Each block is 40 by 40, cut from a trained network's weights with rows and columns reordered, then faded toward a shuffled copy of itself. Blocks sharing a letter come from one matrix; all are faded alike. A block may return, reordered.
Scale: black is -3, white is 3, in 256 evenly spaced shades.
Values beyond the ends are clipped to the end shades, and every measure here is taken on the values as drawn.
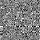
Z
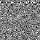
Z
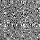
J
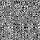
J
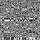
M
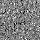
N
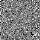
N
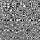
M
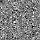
N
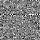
Z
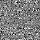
Z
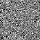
N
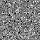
N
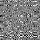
M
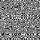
M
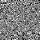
J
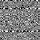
M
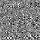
Z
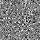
Z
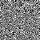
N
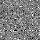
Z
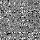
J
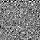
Z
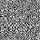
J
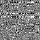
M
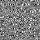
Z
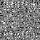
J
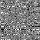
M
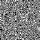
N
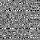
M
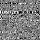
M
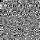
J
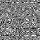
J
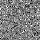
N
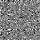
Z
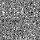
Z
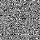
J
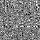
Z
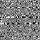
M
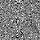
N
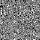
N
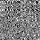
J
